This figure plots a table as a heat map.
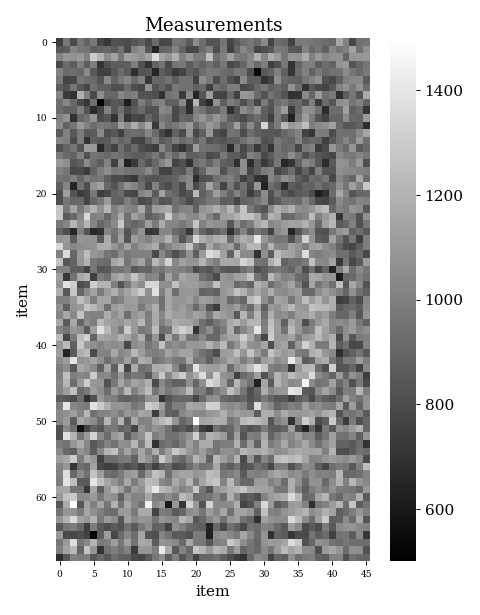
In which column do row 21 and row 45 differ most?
4
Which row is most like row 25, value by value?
9
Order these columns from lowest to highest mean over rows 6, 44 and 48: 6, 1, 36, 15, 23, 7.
36, 7, 6, 15, 1, 23
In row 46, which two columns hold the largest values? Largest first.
34, 35
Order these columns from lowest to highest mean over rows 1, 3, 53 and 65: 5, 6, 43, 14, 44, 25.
14, 5, 6, 25, 43, 44
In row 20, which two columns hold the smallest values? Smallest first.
38, 39
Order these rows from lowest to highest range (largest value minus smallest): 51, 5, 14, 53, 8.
5, 14, 53, 51, 8
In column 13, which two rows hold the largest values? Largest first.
61, 32
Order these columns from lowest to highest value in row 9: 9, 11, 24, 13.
13, 11, 9, 24
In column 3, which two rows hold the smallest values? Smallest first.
51, 20
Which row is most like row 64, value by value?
6
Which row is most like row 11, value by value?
53
